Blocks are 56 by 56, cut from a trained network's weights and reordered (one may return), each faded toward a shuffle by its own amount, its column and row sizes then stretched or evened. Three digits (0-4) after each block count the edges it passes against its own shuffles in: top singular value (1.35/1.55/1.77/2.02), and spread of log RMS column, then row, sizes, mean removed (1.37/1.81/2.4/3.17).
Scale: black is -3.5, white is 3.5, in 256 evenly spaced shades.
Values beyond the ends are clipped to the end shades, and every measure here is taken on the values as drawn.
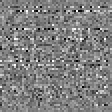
0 1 4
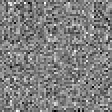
2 2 0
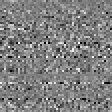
3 1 4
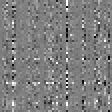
3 4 1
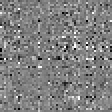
1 3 3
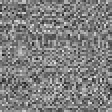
4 0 1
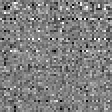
2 2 3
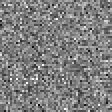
1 0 0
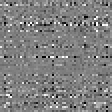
2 2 4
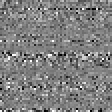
0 0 4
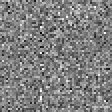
0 2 0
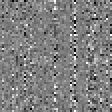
1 4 0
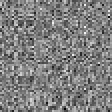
4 2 0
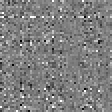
1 3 1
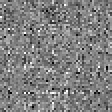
2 3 1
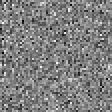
1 2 0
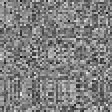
4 1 1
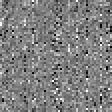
0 3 0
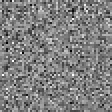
2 1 1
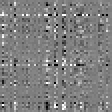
4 4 3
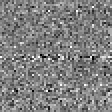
0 1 3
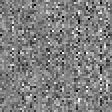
1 3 0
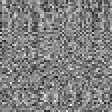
3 0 1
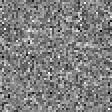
0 2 0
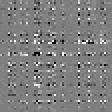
4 4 4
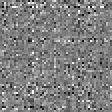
0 3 3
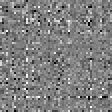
2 3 3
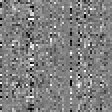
2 4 2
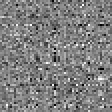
2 2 2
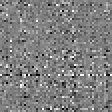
1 2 3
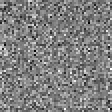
2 2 0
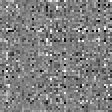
0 3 3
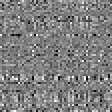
4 1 4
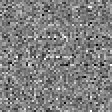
0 0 2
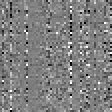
2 4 2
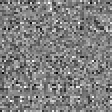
2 0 3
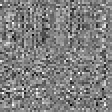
3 2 1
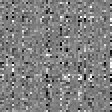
1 4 2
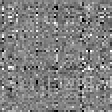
3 3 3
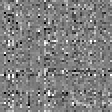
1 4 3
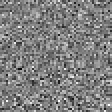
3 1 2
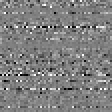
2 0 4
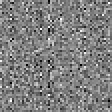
1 3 1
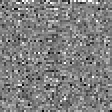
1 0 3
